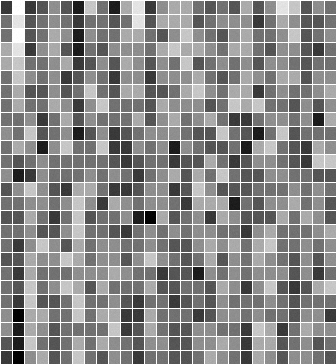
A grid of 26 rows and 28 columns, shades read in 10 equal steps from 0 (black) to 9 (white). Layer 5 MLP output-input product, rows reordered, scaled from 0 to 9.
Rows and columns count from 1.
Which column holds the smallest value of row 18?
2
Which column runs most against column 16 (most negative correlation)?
7
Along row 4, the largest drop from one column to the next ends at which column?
3
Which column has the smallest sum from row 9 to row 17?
21
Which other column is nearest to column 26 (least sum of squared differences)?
10
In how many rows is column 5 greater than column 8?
10
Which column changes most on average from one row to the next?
6
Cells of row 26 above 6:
1
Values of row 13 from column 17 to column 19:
6 4 7
